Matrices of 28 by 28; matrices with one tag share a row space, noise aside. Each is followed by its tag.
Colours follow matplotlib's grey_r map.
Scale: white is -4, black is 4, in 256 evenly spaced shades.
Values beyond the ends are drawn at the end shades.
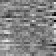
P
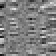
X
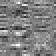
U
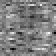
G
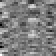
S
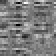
U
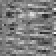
G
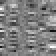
X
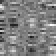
X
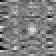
S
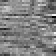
P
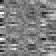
X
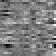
P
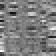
X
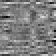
P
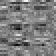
U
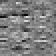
U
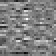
U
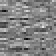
U
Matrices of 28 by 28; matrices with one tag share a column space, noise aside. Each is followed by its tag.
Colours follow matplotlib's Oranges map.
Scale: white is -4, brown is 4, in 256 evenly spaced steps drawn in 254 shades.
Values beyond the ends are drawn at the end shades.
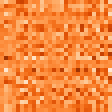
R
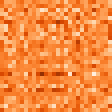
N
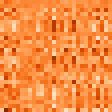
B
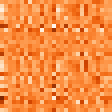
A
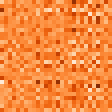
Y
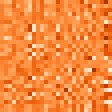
R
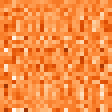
B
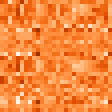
A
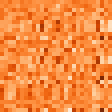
B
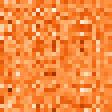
N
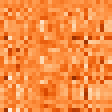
B
